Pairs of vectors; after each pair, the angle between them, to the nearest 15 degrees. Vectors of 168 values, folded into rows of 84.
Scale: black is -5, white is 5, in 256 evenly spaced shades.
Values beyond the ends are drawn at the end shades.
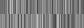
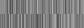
165 degrees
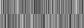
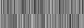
45 degrees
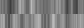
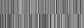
75 degrees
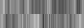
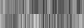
30 degrees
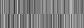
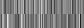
105 degrees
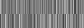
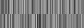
75 degrees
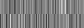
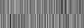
150 degrees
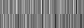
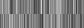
45 degrees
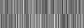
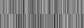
150 degrees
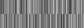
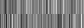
75 degrees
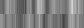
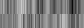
150 degrees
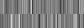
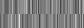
45 degrees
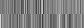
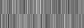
120 degrees
